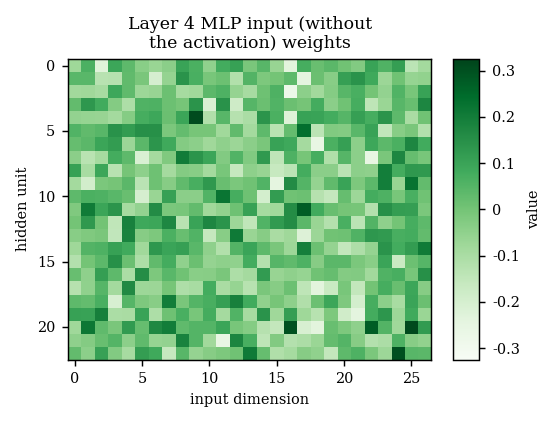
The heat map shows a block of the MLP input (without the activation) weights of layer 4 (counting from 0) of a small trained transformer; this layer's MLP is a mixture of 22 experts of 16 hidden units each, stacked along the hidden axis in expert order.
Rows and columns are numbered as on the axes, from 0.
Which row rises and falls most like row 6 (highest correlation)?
20
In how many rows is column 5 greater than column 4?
9
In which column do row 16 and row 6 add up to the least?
18
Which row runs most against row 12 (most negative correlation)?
21
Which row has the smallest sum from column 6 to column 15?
8
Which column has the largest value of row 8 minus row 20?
17
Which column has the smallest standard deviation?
0
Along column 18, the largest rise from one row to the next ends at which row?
7
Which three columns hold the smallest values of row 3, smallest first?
10, 12, 22
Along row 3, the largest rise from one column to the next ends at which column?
11
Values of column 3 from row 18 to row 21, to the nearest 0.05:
-0.2 -0.1 0 0.05
